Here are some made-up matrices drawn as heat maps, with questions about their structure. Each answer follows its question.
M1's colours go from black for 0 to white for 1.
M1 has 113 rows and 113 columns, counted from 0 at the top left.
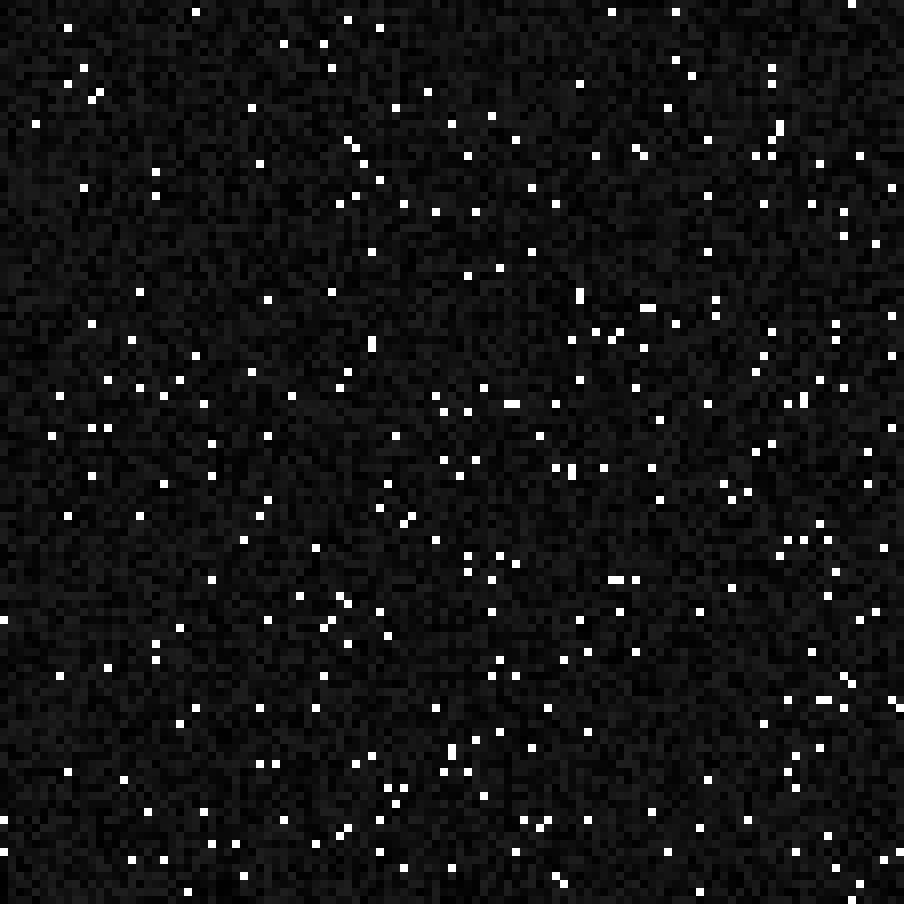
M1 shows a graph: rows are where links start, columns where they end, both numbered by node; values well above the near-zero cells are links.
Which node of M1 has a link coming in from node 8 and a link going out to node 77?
node 41
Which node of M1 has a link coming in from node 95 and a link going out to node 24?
node 44
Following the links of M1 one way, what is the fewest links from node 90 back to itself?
7
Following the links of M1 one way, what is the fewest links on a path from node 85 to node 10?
4
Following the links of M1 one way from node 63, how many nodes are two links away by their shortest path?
4
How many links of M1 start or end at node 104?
6
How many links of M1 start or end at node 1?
3
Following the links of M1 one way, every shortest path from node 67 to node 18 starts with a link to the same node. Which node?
node 98
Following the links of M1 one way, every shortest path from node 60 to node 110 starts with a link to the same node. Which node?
node 20
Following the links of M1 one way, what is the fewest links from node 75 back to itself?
5
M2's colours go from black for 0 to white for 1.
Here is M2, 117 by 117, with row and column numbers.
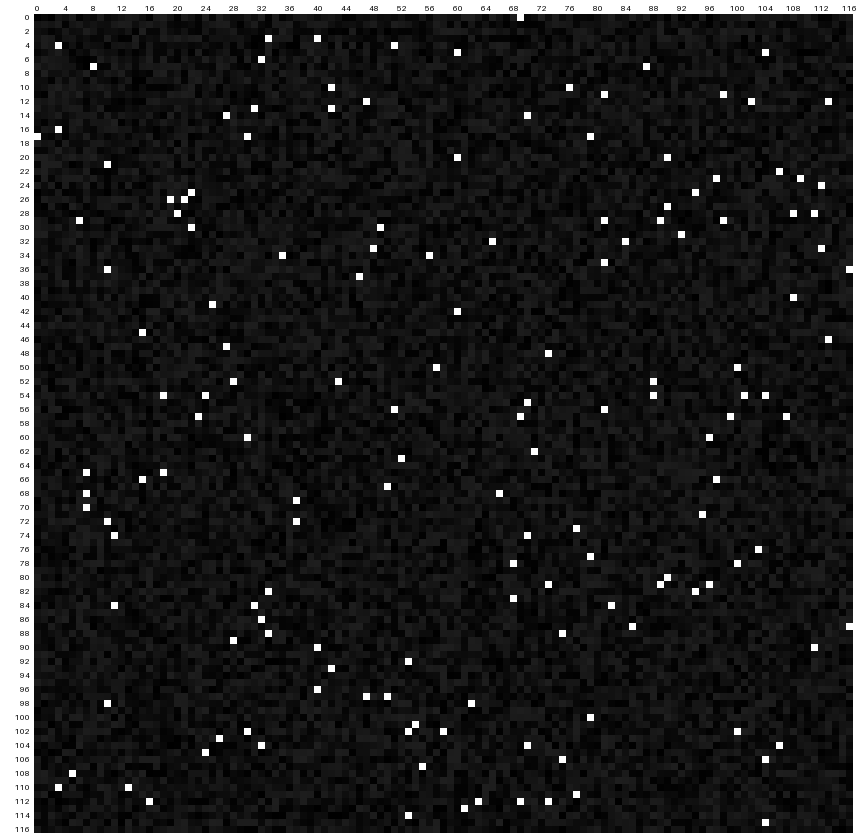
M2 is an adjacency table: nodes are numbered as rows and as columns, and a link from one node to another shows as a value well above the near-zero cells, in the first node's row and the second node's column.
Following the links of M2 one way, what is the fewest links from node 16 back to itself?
4
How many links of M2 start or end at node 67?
1
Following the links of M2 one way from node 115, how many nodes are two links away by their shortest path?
3
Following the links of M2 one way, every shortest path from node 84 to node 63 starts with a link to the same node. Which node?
node 82
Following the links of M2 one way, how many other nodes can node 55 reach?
6
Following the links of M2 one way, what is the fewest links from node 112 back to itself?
4
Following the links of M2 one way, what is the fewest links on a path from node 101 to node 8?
5
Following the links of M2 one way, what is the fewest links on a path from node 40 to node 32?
4
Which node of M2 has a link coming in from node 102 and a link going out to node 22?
node 30
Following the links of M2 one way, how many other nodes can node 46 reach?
2
